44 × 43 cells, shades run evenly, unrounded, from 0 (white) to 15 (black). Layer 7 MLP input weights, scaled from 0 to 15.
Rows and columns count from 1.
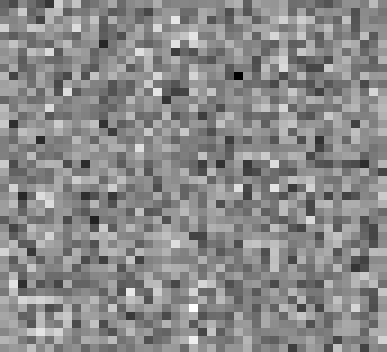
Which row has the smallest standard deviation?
35
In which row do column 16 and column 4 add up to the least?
7
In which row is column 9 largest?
41
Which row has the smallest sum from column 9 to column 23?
10
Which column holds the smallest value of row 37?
15
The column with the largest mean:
36
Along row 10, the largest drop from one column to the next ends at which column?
28
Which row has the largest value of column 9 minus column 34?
5
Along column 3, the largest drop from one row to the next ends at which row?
38
